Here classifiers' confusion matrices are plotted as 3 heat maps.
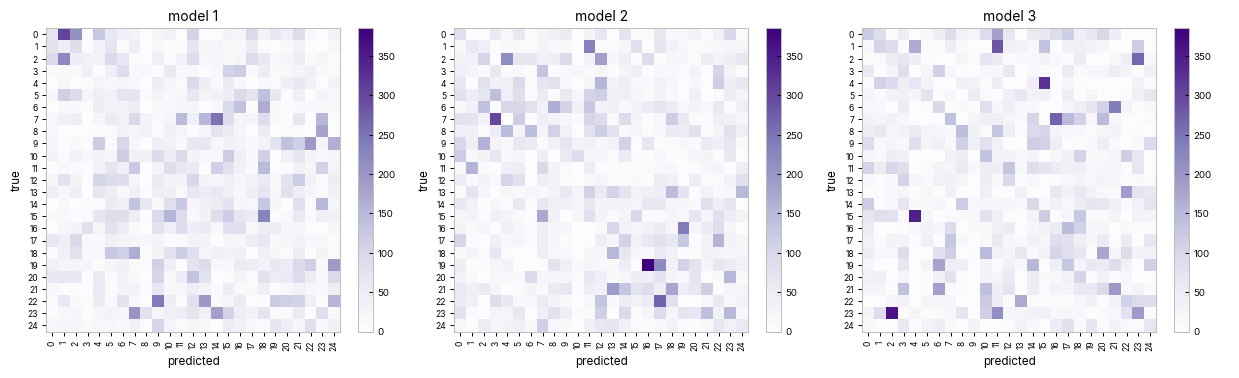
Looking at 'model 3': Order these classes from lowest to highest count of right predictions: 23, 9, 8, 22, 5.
9, 5, 22, 8, 23
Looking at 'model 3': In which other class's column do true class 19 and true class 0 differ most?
11
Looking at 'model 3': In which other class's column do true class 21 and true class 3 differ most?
10
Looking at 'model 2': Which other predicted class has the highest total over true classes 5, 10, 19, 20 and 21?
16
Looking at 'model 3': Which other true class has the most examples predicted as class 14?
19
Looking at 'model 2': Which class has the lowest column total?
10
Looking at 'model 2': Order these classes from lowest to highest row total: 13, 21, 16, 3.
3, 16, 13, 21
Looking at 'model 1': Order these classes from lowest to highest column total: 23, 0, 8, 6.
8, 0, 23, 6
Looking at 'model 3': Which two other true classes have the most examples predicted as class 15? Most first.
4, 1
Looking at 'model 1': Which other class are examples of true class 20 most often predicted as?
12
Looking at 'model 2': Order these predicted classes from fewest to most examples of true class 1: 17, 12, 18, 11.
12, 18, 17, 11
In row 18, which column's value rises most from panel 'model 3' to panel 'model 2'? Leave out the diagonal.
13
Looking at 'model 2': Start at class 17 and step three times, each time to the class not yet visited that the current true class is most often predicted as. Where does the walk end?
4
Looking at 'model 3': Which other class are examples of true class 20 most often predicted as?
18
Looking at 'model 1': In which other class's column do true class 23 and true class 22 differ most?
9
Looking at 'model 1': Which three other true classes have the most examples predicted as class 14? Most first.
7, 23, 11
